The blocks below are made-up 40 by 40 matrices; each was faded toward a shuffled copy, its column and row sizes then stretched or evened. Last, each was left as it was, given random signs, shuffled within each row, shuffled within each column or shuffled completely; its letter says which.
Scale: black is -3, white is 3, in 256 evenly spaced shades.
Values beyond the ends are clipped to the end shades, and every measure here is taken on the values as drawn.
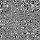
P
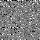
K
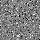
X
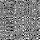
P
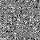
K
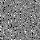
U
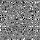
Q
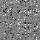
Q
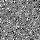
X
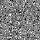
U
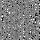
U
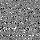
K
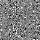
U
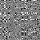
P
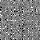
Q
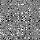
Q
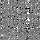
Q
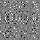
P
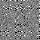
P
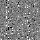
U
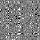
P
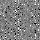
U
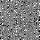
U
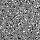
X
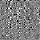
P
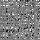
P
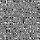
P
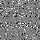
K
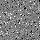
X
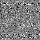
K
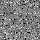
K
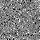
X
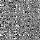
Q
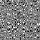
P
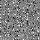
U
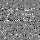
K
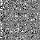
Q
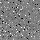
X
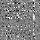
Q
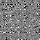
Q
